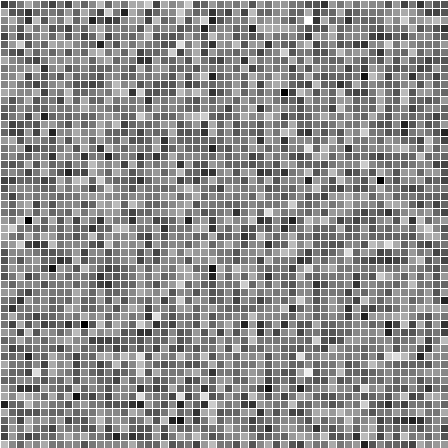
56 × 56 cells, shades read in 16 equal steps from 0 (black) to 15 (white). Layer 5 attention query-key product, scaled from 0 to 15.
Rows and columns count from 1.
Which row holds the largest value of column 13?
23
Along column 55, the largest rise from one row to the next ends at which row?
3
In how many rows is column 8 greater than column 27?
31
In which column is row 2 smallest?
16
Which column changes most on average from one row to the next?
4
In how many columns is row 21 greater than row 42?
26
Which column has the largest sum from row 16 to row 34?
22
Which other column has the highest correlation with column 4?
27
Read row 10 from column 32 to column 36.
10 8 7 10 8
